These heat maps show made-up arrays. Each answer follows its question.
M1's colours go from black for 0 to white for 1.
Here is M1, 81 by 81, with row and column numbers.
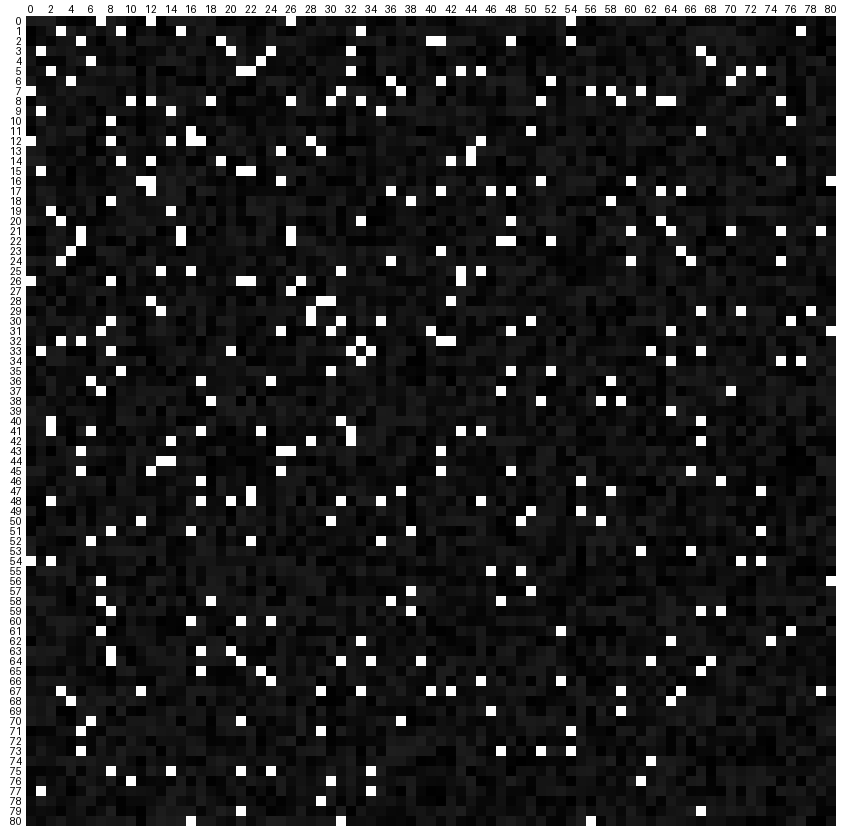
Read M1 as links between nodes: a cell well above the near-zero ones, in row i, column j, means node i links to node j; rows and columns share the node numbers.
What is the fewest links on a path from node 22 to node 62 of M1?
4
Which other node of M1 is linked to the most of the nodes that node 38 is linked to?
node 8
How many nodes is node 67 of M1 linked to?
9
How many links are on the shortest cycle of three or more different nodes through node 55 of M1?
8
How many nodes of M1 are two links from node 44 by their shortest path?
7
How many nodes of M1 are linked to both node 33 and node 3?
4
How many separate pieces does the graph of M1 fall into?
2
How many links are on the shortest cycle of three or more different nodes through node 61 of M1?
5
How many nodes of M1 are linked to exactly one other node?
4
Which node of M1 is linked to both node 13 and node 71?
node 29
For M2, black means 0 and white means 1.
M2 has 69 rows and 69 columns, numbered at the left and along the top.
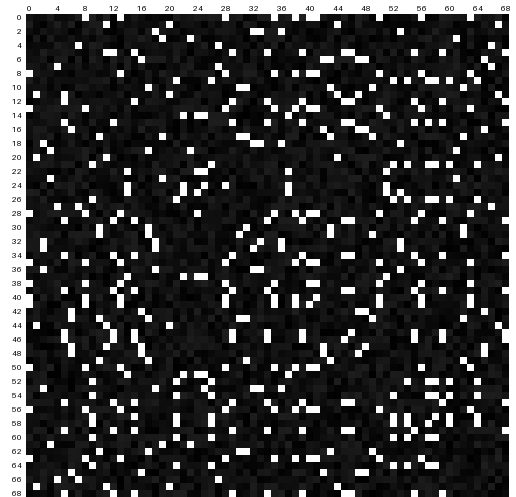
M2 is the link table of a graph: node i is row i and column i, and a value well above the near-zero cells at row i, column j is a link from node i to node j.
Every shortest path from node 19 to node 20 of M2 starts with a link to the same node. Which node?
node 17
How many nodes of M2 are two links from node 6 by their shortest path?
7
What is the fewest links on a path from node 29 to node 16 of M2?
4
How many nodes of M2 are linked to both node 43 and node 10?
5
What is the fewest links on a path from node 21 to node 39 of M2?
3
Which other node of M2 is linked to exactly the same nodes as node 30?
node 49
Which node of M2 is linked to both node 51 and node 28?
node 24
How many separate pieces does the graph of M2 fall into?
3
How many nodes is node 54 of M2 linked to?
8
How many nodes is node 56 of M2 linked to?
10
